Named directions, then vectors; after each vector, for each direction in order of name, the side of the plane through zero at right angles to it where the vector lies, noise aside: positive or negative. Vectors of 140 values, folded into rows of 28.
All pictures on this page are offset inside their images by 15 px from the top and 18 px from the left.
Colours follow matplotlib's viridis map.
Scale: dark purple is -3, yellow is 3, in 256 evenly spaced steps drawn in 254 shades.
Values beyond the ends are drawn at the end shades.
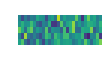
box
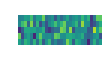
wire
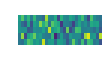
negative, negative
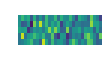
negative, negative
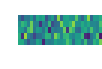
positive, positive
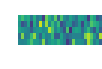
negative, negative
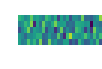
negative, positive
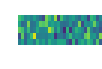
negative, negative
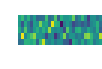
negative, negative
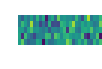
positive, positive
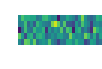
negative, positive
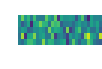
negative, negative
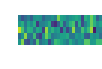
positive, negative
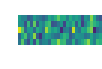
positive, negative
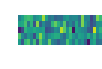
negative, positive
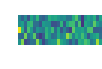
positive, negative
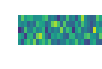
negative, positive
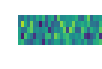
positive, positive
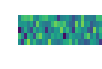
negative, positive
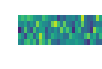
negative, positive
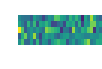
positive, negative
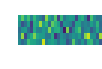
negative, negative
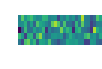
negative, positive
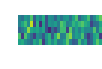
positive, positive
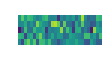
negative, positive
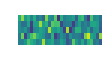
negative, negative
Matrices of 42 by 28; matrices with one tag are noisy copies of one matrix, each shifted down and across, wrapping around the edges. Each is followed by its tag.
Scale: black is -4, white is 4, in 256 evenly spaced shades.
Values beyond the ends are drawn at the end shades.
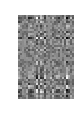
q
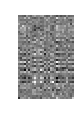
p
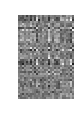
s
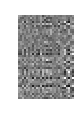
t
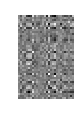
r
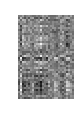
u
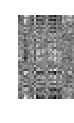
u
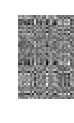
s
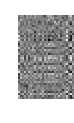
t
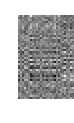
p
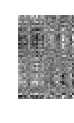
u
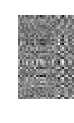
t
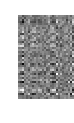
r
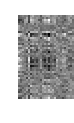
u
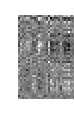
u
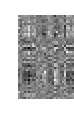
u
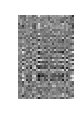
p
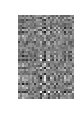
t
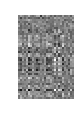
q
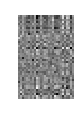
q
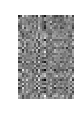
r
